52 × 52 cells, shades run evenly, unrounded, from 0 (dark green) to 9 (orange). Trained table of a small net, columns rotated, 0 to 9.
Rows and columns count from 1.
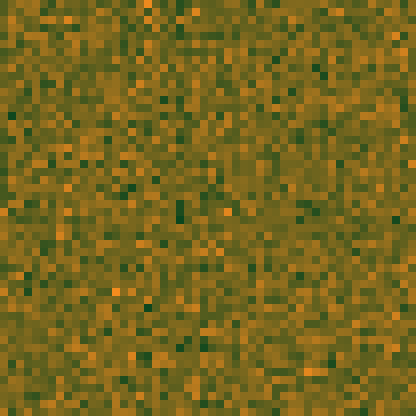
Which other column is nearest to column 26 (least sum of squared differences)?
28
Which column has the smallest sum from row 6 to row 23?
41
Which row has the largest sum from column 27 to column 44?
42
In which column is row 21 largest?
52
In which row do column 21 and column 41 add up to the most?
45
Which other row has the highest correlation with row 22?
8
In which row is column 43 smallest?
21
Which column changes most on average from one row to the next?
19
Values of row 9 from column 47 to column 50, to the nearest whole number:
2 5 3 3
